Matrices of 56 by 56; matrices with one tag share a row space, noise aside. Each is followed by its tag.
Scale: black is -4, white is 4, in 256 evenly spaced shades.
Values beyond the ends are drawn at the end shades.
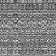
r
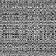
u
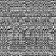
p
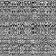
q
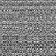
u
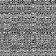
q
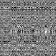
q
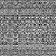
r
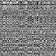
u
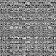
p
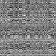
p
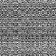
r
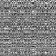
q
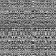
q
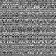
u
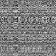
r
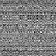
u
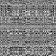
p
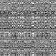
q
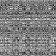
p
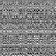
u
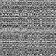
u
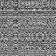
r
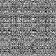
q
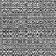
u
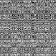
q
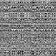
q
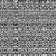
r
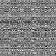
q
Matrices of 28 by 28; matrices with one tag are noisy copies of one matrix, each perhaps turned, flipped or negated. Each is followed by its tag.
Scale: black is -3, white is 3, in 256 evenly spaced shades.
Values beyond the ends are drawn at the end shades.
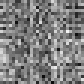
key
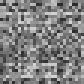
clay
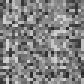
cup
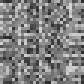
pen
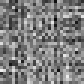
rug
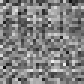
clay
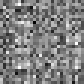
cup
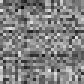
key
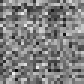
clay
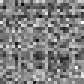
cup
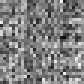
rug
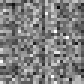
pen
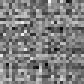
rug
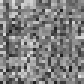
clay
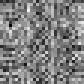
key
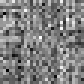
rug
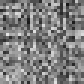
rug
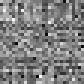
rug
